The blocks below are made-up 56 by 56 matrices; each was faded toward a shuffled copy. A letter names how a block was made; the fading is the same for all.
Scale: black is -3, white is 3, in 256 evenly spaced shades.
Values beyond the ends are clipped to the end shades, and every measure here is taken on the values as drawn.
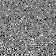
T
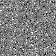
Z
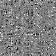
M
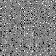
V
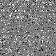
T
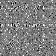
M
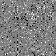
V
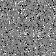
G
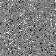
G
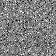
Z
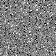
Z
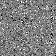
Z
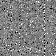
Z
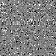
V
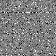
T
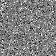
Z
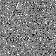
T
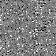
G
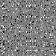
M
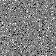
G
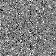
Z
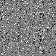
G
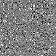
V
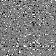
M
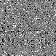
T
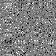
V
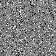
Z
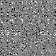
M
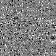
T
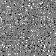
M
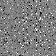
G
